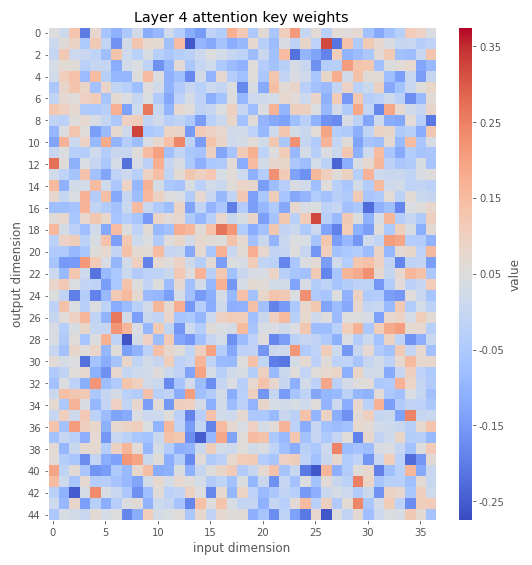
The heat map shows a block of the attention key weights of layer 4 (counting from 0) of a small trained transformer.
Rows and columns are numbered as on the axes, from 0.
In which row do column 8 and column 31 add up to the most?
9
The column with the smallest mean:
13
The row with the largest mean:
27
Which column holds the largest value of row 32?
4
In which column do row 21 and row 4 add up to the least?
33
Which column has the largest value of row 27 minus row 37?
29
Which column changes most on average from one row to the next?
21
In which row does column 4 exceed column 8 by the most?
42
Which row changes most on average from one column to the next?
10
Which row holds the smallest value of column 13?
1
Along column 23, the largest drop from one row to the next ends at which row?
11
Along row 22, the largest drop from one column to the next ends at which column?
26
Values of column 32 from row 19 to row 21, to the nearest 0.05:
0.2 -0.1 0
